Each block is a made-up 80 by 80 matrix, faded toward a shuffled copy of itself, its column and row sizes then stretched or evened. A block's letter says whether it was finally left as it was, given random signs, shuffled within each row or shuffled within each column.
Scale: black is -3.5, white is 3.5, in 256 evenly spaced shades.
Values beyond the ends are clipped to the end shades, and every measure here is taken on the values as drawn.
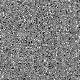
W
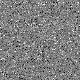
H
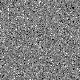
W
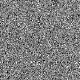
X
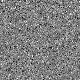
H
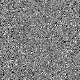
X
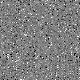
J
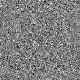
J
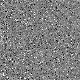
W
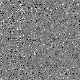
X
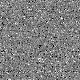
H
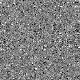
J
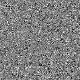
X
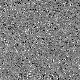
H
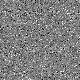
H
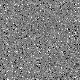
X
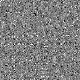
J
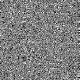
J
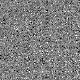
J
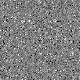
J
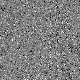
W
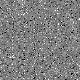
J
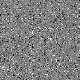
J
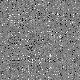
J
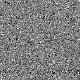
X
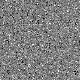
W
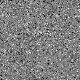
H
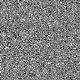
J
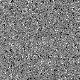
X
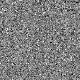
X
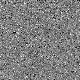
H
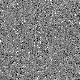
W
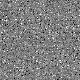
H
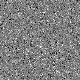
W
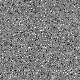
H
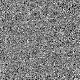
X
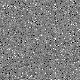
J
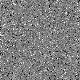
W
